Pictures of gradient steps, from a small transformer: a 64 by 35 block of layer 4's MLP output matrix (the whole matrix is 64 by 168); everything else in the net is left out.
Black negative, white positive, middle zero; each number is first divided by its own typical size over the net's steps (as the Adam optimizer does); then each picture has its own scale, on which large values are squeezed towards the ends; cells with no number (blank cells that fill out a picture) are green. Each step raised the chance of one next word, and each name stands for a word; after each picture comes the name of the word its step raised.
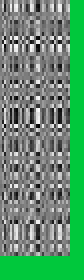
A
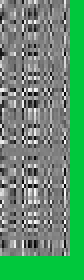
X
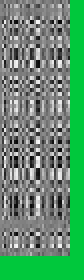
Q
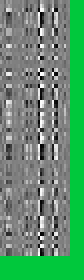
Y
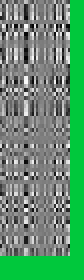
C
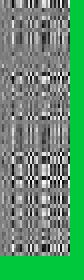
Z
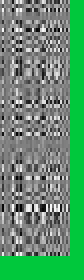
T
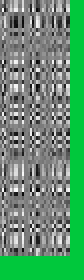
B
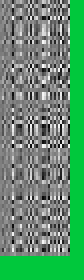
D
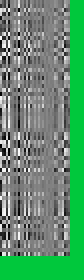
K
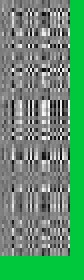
Y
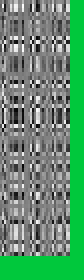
A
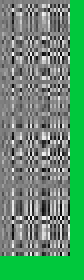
K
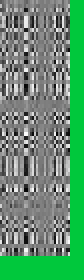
B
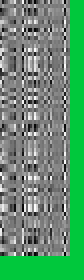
T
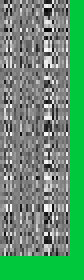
T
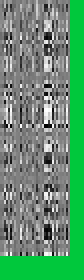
A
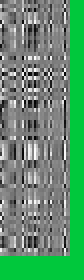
Y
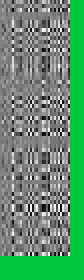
T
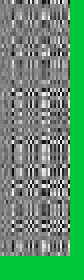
X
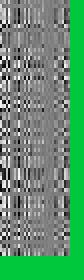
Q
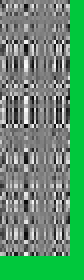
A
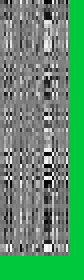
Z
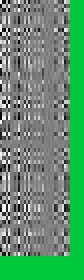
T
